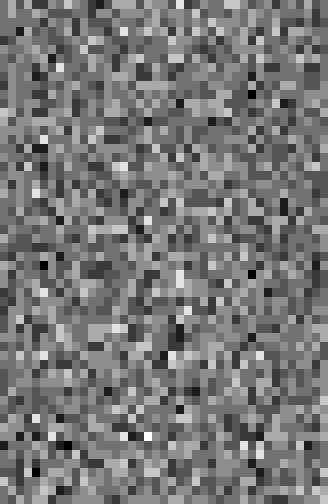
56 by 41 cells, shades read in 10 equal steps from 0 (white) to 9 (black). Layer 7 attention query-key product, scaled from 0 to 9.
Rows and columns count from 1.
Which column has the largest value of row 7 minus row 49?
7
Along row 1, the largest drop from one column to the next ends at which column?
23
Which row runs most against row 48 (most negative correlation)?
19
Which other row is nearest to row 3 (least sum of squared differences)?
20
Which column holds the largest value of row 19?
6
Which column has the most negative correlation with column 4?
3
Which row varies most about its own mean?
49
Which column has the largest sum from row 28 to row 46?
35
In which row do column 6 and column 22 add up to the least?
40
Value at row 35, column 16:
4
